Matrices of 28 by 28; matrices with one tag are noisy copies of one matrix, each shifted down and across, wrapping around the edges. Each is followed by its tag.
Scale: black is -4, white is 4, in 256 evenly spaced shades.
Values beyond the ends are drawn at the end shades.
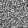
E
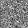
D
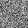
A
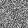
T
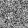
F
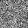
E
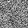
A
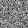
D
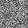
F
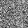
T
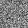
A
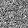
F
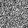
E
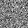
E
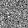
T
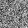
F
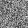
A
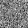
D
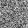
F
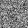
D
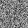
E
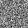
E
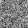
F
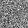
E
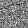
F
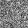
F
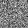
E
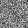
A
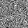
T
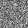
E
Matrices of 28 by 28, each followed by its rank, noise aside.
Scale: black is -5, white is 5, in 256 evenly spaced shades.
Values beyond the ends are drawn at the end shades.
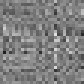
three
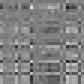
one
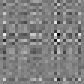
one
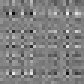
one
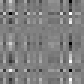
one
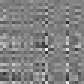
two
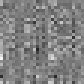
four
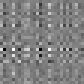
one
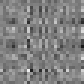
two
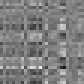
one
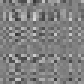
two
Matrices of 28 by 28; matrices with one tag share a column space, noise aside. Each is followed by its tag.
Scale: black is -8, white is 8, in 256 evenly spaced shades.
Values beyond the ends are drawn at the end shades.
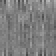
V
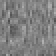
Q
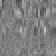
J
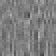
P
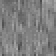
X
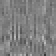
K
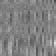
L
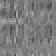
Q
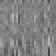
L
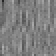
X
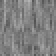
X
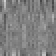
V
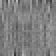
V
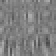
L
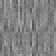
X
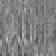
K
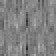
X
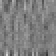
V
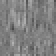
X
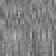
P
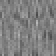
P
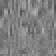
J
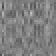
Q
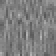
P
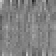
V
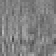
K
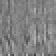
K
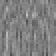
P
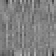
V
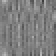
V
